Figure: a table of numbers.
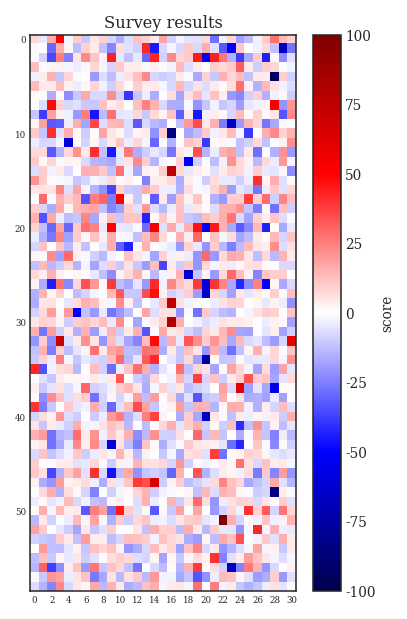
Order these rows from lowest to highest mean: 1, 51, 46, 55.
1, 46, 55, 51
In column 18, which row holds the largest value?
32
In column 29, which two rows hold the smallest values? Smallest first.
1, 8
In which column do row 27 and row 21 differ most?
20
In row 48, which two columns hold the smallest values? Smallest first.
28, 7
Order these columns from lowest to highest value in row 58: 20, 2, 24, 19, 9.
2, 24, 20, 9, 19
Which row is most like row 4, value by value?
48
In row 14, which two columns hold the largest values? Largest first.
16, 10
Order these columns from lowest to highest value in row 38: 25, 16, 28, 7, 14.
7, 25, 28, 16, 14
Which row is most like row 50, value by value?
17
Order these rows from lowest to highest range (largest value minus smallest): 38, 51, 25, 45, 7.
45, 38, 7, 25, 51
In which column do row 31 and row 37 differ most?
24
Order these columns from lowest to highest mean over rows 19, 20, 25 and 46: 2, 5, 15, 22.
2, 15, 5, 22
